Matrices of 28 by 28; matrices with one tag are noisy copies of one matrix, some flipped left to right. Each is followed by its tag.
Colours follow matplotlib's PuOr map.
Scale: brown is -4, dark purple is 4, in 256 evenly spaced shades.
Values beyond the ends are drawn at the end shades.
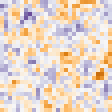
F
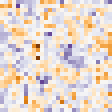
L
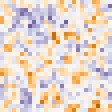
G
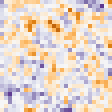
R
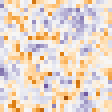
G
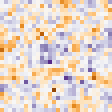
L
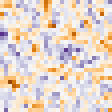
L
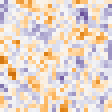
F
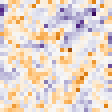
G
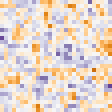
L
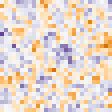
L
